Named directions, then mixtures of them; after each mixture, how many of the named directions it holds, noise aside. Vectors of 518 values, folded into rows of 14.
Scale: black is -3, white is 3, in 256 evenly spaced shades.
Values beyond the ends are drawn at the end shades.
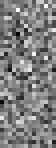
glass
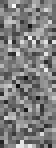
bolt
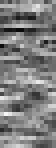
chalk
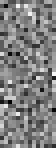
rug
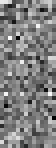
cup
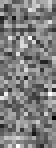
three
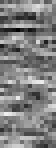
one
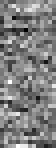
four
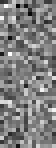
two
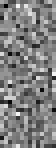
one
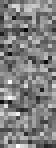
four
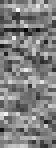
two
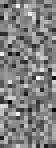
one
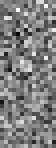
one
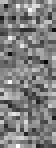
four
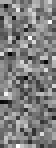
four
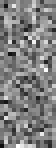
two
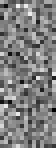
one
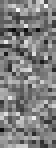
two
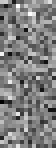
three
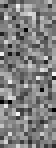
two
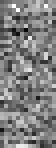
three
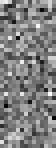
one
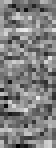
four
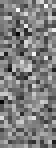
one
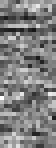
two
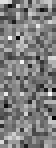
one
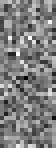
two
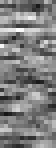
one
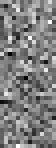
four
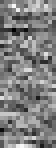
three
